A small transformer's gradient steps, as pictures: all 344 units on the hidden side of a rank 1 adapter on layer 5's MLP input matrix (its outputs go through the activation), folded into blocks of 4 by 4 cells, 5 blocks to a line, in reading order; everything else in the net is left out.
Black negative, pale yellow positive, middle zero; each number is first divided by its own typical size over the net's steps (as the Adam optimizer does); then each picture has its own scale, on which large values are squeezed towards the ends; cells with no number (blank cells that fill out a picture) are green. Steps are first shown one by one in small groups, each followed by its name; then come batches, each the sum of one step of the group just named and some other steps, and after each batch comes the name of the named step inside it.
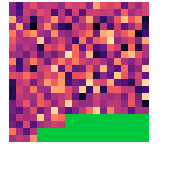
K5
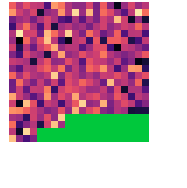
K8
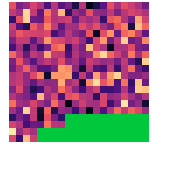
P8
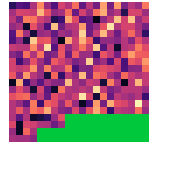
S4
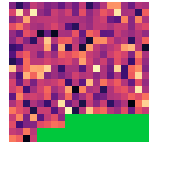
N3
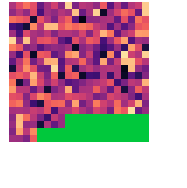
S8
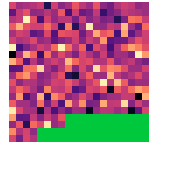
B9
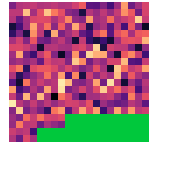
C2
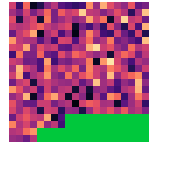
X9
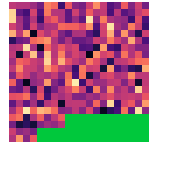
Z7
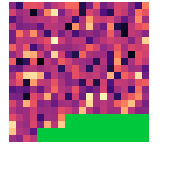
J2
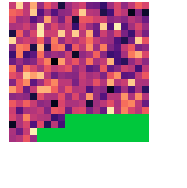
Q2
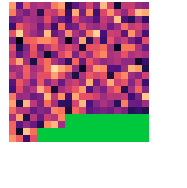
K8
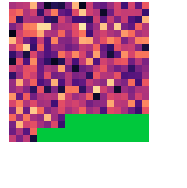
Q2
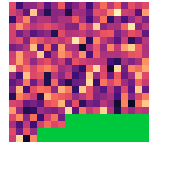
N3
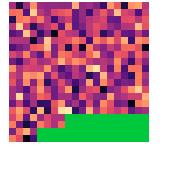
N3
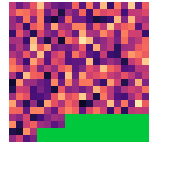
S4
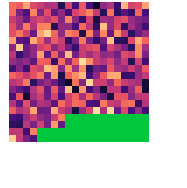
Q2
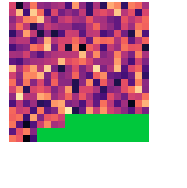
N3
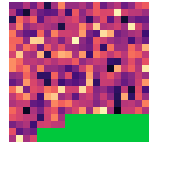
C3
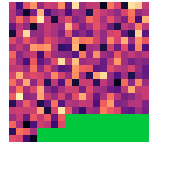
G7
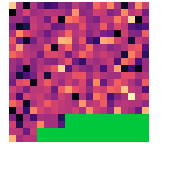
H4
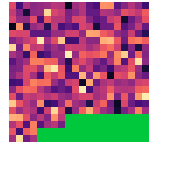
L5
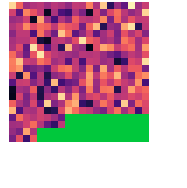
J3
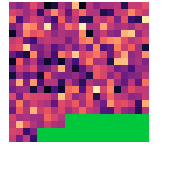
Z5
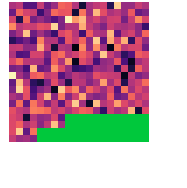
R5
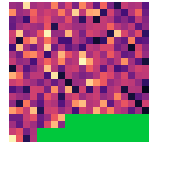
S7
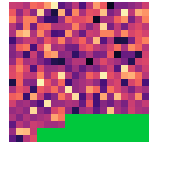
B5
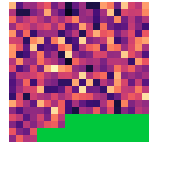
L5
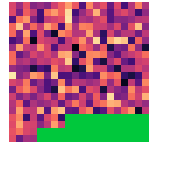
R5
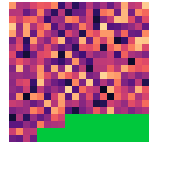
B5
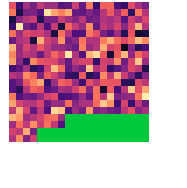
L5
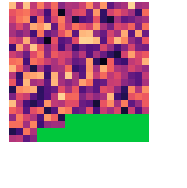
J3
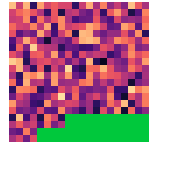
J3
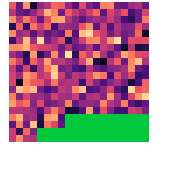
L5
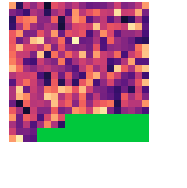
C3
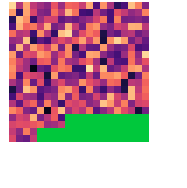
J3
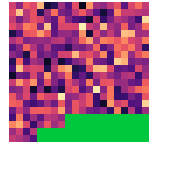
Z5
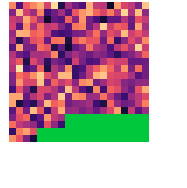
B5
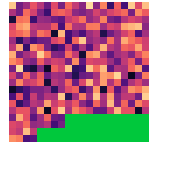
J3
